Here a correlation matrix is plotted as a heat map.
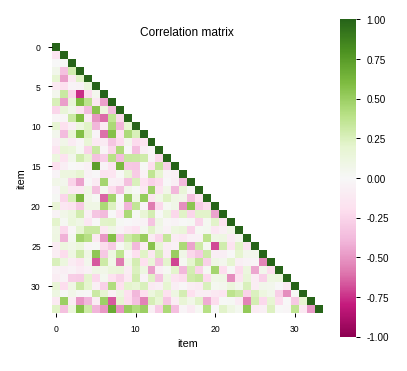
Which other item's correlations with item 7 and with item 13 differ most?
33
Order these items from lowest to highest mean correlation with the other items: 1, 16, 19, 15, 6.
6, 1, 15, 16, 19
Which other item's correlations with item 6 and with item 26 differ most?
3
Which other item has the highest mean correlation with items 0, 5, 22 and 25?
31
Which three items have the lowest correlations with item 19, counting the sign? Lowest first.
6, 32, 17
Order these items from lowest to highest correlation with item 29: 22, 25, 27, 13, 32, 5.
22, 13, 5, 25, 32, 27
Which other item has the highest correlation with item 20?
17
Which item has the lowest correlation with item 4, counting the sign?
1
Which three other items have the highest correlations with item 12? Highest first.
25, 18, 16
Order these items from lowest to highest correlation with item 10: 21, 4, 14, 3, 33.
21, 3, 4, 14, 33
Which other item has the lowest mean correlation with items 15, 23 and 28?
27
